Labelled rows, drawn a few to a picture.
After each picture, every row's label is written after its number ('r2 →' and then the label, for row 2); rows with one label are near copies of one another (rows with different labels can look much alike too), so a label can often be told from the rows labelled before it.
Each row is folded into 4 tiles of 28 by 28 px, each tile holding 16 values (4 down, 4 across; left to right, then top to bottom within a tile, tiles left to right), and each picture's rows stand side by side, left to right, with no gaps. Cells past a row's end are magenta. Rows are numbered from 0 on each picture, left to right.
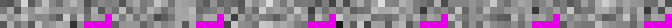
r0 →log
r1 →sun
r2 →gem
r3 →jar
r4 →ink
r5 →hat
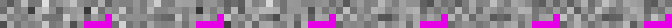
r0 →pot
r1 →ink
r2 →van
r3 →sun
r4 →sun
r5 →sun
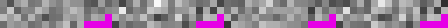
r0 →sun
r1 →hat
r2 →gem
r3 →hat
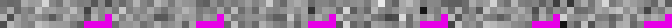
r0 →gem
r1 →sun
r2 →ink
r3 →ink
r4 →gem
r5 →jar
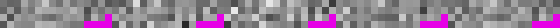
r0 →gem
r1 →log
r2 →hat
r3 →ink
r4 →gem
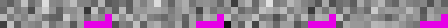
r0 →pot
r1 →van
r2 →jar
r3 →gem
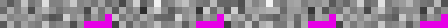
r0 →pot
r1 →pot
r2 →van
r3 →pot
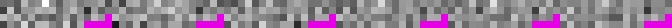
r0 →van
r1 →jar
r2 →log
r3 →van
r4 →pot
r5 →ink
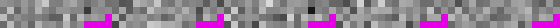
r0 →ink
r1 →gem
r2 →ink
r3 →log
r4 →sun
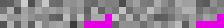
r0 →log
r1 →sun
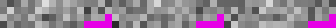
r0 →hat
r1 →jar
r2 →gem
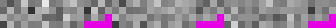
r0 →pot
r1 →jar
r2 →ink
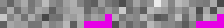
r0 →sun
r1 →hat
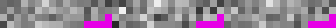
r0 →gem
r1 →hat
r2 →hat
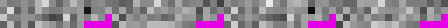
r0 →ink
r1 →gem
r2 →ink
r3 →gem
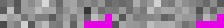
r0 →van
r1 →gem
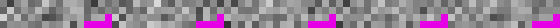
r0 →sun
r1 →gem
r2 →jar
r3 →jar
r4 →sun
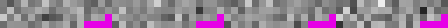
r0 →sun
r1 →ink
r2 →log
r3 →van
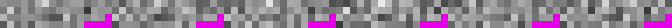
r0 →ink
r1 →sun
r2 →van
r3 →hat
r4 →log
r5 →pot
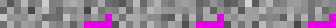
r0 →pot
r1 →log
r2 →log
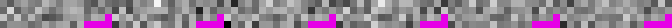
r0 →sun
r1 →van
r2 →jar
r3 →hat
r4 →pot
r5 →jar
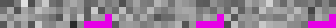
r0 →log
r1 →sun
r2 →gem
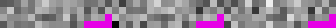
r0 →hat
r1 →jar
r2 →pot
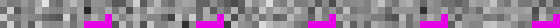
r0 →ink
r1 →log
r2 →gem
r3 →ink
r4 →gem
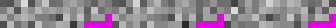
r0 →log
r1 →log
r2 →hat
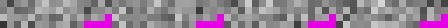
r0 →jar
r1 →ink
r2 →log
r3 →gem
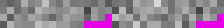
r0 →gem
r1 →van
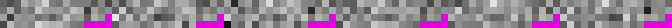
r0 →gem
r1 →sun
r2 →jar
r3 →gem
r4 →hat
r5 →ink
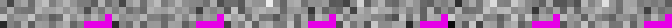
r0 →jar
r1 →jar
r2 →van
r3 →log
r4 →jar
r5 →van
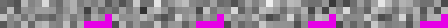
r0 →van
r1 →pot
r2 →hat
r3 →hat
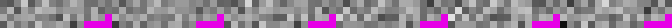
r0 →log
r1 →jar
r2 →log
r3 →sun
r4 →sun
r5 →jar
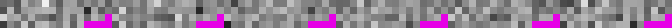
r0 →van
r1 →ink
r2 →jar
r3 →log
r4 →sun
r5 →log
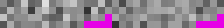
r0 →pot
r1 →jar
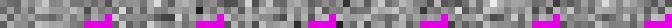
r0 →gem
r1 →ink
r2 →log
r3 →jar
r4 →hat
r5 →hat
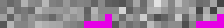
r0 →gem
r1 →hat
